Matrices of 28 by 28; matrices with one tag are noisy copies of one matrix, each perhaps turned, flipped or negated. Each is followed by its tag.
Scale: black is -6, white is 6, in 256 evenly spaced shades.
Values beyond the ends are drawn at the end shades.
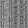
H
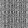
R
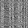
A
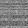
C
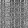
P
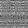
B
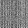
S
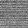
S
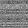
A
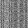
H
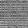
S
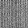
S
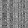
C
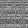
A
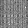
R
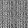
S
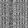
B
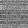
P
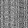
H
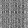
R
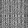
R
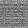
R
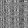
A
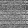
P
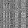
C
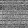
P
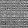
S
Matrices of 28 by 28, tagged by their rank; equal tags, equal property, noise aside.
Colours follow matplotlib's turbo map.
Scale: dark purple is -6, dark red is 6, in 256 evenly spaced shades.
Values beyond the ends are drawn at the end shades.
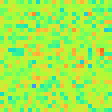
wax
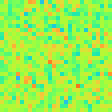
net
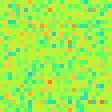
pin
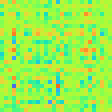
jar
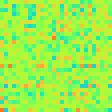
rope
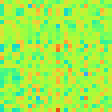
jar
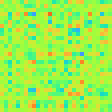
jar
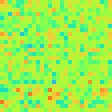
rope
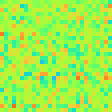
rope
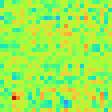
jar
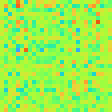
jar
